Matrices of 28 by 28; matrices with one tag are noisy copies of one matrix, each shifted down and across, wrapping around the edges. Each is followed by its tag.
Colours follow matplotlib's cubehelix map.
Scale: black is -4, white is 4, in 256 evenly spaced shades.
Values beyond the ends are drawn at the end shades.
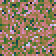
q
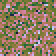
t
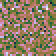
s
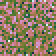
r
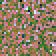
q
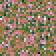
r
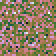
s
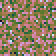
q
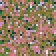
s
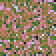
r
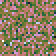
q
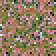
r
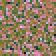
r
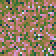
q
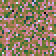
t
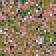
s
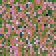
t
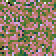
q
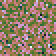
q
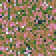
t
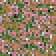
t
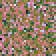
q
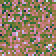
s
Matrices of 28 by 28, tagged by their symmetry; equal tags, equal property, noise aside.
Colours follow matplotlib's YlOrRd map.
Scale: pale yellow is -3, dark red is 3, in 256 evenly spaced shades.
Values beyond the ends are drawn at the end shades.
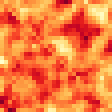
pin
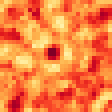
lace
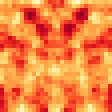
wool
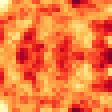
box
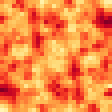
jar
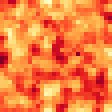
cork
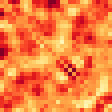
lace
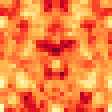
wool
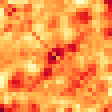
lace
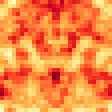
wool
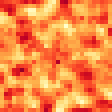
jar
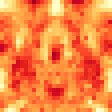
wool
